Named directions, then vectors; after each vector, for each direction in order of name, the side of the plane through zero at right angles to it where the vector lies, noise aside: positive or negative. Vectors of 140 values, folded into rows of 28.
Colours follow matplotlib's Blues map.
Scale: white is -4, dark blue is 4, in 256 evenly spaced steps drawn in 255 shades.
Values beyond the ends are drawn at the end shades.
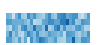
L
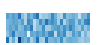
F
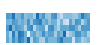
positive, negative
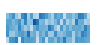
negative, negative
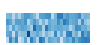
negative, positive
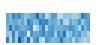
positive, negative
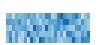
negative, positive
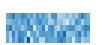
positive, negative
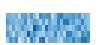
negative, positive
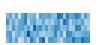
negative, positive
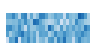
negative, negative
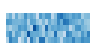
negative, positive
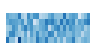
positive, positive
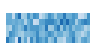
positive, positive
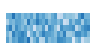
positive, negative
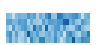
negative, positive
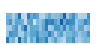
positive, positive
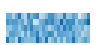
positive, positive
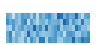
negative, positive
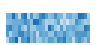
negative, negative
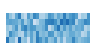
positive, positive
